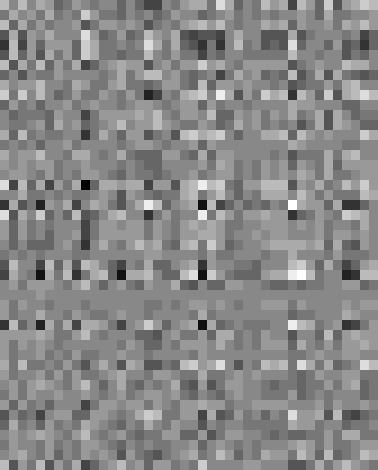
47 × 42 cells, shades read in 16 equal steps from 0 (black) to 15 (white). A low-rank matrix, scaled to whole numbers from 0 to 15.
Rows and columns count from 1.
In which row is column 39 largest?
22
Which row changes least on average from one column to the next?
30
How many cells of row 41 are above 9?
1
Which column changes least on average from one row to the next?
28
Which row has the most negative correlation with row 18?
13
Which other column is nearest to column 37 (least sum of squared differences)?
26
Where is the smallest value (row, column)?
19, 10
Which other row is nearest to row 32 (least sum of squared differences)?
36
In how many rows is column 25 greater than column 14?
23
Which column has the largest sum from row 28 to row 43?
34
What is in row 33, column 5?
2
